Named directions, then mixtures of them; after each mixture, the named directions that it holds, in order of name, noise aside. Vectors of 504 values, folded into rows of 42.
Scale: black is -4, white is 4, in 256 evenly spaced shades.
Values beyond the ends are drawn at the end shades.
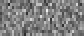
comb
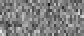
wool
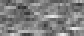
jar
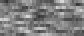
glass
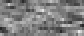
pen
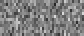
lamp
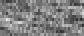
glass, lamp, pen.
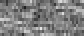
glass, lamp.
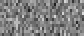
lamp.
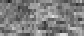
jar, pen.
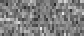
glass, lamp.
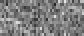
glass, lamp.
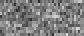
jar, wool.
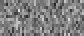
lamp.
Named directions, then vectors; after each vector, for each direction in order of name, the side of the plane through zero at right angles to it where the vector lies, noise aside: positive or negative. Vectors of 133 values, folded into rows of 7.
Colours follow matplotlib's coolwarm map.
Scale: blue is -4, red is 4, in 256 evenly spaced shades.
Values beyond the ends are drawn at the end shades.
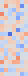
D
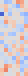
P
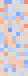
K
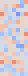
positive, positive, negative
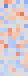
negative, negative, negative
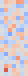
positive, negative, positive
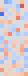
negative, positive, positive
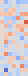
negative, positive, negative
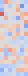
positive, negative, negative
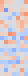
negative, positive, negative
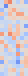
negative, negative, negative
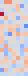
positive, negative, negative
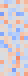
positive, positive, positive
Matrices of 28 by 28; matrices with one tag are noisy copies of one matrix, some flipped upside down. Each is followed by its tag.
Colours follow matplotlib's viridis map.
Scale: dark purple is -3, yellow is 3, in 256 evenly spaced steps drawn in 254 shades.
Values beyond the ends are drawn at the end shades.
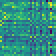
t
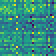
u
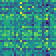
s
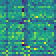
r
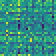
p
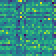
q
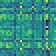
s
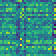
q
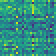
u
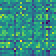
s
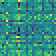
p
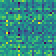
p
